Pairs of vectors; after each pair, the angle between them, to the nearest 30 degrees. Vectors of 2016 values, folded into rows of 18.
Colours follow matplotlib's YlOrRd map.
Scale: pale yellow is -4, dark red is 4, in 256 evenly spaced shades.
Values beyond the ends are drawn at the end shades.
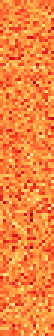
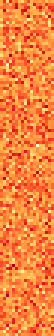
90 degrees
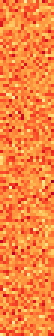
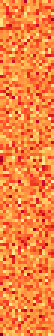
150 degrees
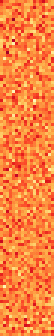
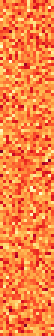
60 degrees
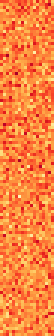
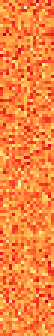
60 degrees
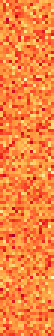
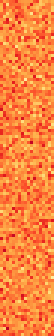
30 degrees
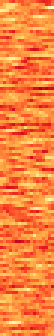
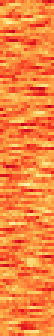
60 degrees
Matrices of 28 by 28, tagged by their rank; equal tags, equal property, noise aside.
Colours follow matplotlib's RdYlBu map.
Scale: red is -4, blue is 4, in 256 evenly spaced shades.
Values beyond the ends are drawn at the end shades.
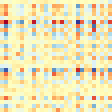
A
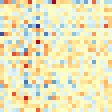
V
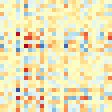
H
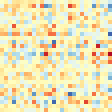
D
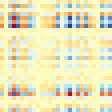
A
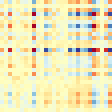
A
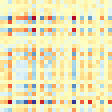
A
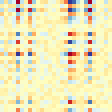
A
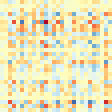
H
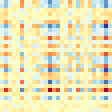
A
